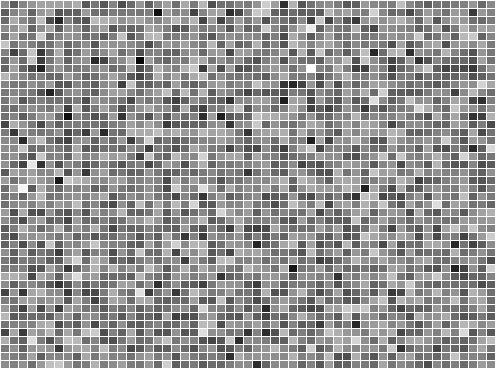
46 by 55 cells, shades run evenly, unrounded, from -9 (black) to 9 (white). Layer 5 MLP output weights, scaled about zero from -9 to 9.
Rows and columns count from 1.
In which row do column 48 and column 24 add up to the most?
9
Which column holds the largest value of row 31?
20
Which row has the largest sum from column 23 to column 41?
24
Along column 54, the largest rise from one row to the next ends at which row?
11
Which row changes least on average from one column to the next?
10
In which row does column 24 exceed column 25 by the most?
15
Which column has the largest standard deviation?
23
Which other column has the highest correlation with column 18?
22
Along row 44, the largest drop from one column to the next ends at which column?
45
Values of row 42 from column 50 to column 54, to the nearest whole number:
4 0 6 -3 0
